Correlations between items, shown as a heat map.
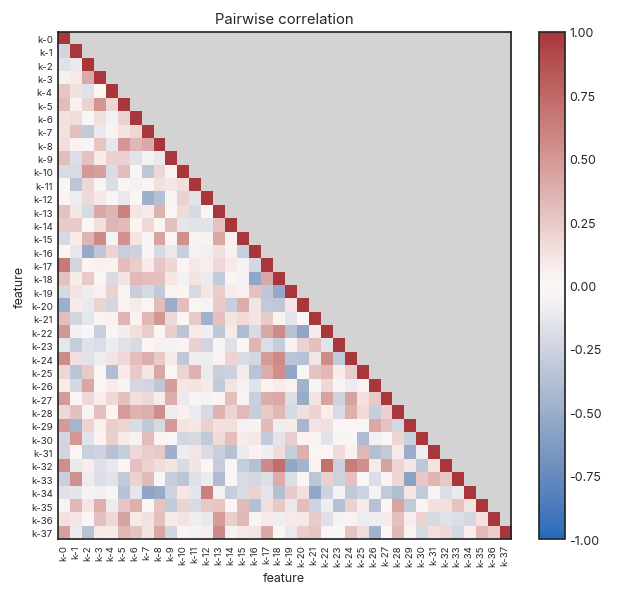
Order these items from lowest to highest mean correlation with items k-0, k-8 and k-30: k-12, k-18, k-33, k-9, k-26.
k-12, k-26, k-33, k-9, k-18
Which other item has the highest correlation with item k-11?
k-25
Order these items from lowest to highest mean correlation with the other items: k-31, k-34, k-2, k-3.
k-34, k-31, k-2, k-3
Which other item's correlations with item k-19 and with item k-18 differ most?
k-32
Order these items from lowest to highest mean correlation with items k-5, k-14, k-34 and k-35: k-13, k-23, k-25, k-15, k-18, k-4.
k-23, k-25, k-18, k-4, k-15, k-13
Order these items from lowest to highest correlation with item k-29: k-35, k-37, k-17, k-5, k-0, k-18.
k-35, k-18, k-37, k-5, k-17, k-0
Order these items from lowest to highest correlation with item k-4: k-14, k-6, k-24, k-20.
k-20, k-6, k-24, k-14
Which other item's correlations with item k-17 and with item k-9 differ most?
k-37
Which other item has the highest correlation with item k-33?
k-1
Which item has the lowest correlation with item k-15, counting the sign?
k-22
